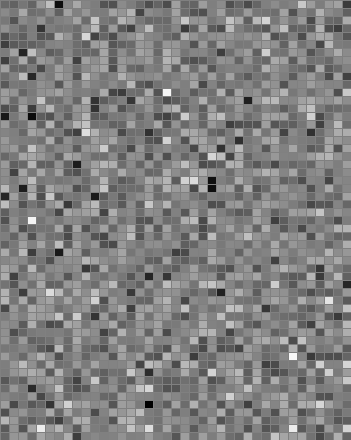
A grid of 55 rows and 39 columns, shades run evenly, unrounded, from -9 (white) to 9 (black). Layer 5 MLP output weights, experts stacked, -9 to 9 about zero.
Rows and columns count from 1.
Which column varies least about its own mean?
18
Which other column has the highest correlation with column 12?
19
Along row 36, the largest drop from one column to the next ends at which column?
31
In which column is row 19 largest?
25
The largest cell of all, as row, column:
51, 17
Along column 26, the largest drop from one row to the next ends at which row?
21
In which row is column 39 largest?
36
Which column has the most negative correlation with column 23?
15
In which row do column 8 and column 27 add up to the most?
44
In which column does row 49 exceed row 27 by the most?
4
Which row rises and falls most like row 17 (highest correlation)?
48
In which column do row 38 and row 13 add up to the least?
37
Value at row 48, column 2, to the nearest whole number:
1
